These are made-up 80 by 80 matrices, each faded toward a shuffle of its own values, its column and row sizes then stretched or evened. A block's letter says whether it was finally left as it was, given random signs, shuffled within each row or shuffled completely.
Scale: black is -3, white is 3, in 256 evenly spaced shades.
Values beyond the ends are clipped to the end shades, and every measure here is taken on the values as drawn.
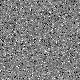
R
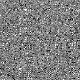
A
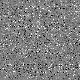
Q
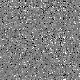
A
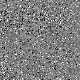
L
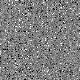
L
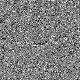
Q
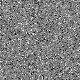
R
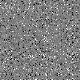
A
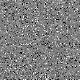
L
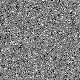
R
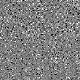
A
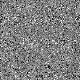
L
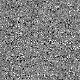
L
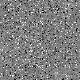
L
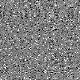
A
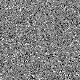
Q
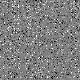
L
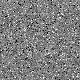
R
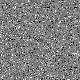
Q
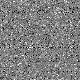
Q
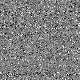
Q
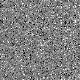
L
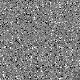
A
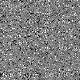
A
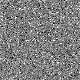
Q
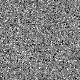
Q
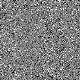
L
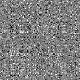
A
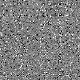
A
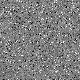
Q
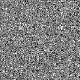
A
